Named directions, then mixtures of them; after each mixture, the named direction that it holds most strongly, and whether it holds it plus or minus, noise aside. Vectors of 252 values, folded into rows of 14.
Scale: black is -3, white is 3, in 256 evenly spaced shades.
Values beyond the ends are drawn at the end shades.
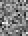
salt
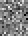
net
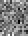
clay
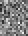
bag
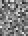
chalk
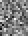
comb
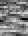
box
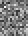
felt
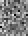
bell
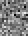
bell, plus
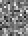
felt, plus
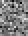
chalk, minus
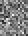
bag, plus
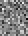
bag, plus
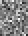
chalk, plus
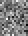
clay, plus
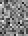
bag, minus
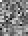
comb, plus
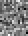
clay, plus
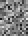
net, minus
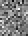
net, minus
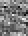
box, minus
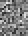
felt, minus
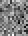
clay, plus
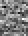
box, minus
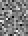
comb, plus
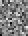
chalk, plus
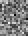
bag, plus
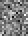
net, minus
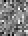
clay, minus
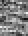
box, plus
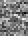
box, minus
